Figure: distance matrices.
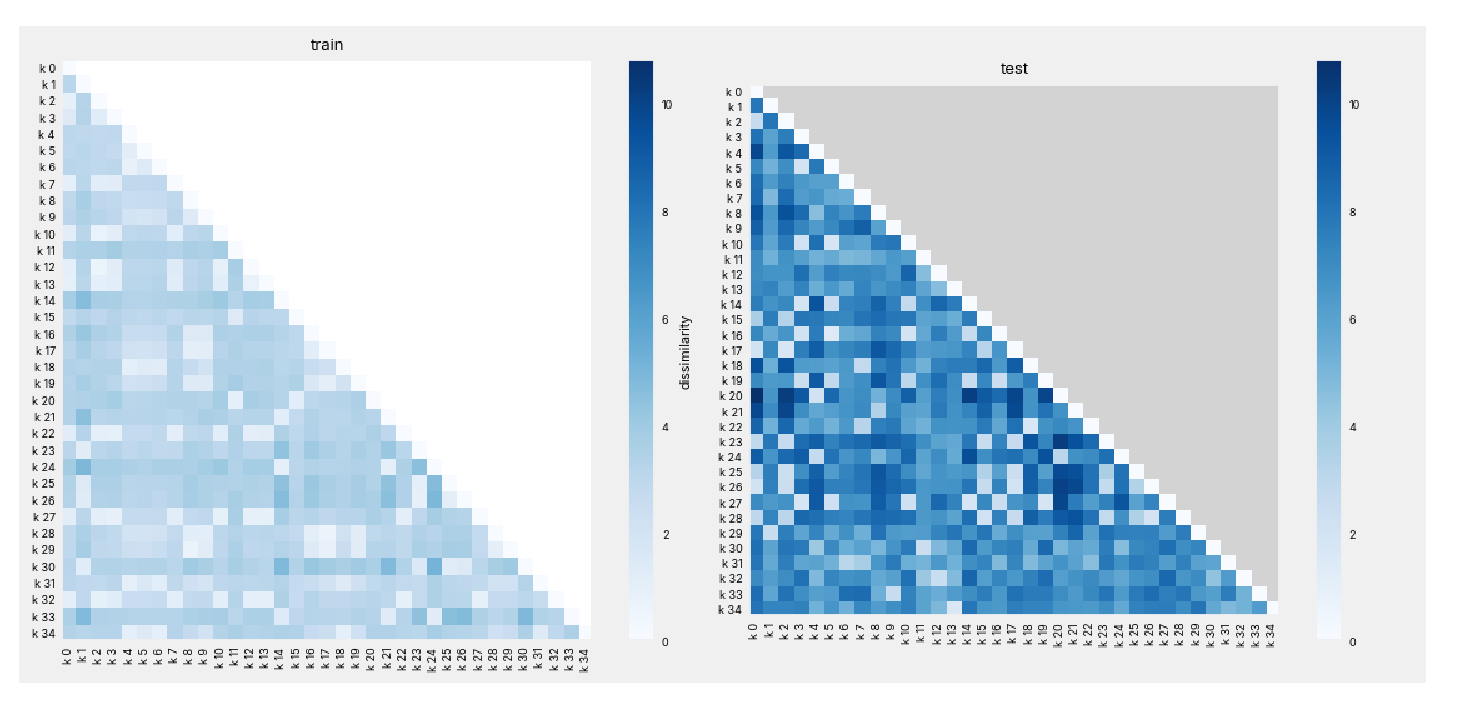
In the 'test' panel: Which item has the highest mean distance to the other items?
k 20
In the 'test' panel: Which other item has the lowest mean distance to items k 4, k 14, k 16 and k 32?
k 5
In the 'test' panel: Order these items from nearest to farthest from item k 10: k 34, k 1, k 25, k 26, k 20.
k 1, k 25, k 34, k 26, k 20
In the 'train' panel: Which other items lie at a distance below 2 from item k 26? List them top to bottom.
k 1, k 23, k 25, k 30
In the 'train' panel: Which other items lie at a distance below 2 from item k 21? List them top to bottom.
k 14, k 24, k 33
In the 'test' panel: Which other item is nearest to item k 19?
k 27
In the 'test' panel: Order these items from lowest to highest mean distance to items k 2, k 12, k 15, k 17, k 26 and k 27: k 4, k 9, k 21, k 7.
k 7, k 9, k 4, k 21
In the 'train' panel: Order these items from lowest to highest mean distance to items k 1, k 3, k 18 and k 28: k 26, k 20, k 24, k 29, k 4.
k 4, k 29, k 26, k 20, k 24
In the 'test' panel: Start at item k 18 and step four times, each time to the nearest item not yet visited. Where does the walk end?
k 6
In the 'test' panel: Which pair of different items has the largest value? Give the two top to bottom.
k 0, k 20
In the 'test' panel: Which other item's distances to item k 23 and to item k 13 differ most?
k 34
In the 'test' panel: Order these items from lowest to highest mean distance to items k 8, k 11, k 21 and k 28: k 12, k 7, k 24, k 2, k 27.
k 24, k 12, k 7, k 2, k 27
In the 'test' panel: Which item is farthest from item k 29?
k 21
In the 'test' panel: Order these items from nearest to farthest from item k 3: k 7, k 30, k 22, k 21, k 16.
k 16, k 22, k 7, k 21, k 30
